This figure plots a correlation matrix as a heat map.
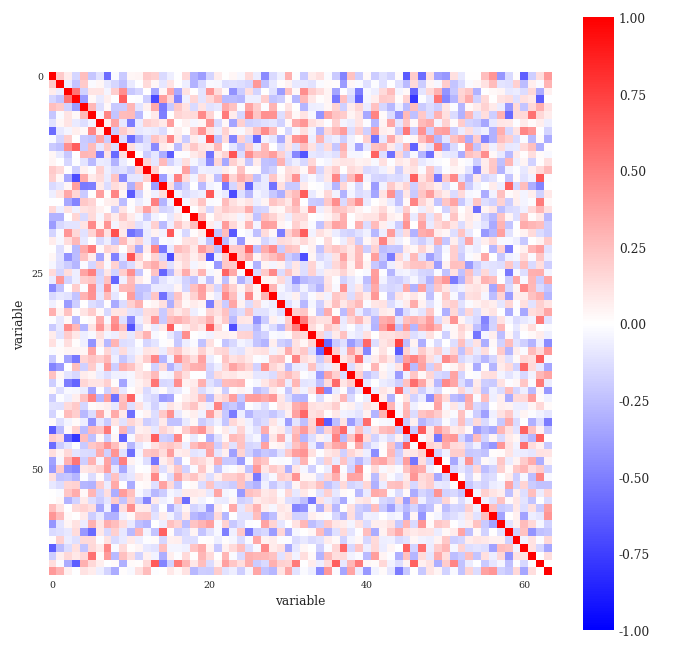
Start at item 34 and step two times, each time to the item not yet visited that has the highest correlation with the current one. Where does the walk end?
40
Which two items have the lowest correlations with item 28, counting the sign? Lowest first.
14, 58
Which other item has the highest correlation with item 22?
25
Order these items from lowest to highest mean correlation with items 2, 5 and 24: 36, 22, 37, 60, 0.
0, 36, 60, 37, 22
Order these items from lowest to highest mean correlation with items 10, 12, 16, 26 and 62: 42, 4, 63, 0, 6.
6, 42, 0, 63, 4
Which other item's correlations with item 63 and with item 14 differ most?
58
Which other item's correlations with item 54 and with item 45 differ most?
37
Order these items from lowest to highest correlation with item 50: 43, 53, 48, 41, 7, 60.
53, 48, 43, 41, 60, 7
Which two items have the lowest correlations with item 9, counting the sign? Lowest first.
46, 13
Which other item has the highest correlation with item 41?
10
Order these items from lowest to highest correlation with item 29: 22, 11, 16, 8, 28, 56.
8, 22, 28, 56, 16, 11
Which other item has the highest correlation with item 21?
42
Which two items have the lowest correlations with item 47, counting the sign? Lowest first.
0, 56
